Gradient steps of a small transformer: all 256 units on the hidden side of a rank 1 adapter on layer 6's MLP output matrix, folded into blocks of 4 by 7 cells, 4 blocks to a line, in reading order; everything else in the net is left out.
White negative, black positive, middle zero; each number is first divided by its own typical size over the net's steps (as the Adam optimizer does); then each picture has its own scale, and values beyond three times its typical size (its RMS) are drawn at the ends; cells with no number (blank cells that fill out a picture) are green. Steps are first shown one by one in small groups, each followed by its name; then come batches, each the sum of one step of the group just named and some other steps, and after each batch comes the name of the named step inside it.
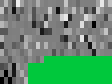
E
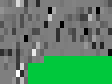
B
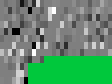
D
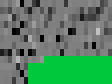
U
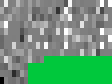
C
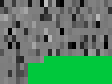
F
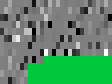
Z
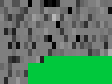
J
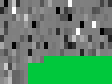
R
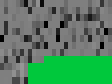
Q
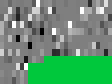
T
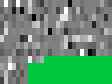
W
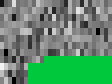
T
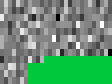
W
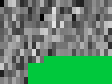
D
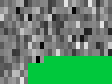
B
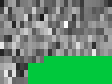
Z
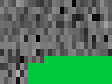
B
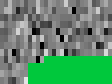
Z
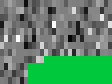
Z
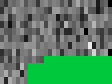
B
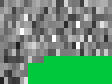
E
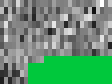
E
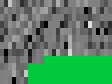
Q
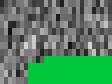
F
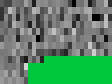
T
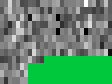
B
